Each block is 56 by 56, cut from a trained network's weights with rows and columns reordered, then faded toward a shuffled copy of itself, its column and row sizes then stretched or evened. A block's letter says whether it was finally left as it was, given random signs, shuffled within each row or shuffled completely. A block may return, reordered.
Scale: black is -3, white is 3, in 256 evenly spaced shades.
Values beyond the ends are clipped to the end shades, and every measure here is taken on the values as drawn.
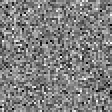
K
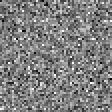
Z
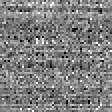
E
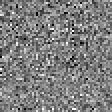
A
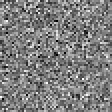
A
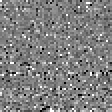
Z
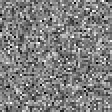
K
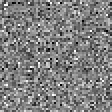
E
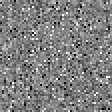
K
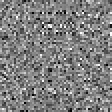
E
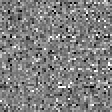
A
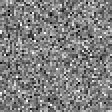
K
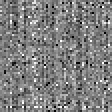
E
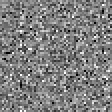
A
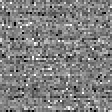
Z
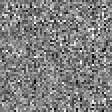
A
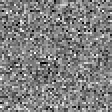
Z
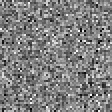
A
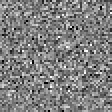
Z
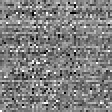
E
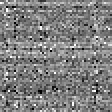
E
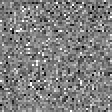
Z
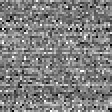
Z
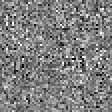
A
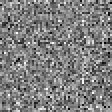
A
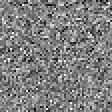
Z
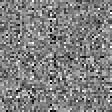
A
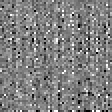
E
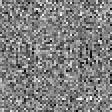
E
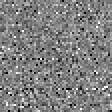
Z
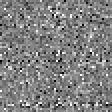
A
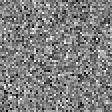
K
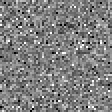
Z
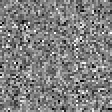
A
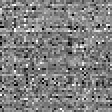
E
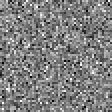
K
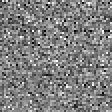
Z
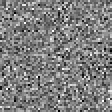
A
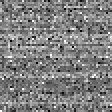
Z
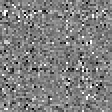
A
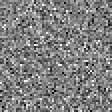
K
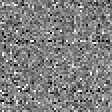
A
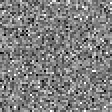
K
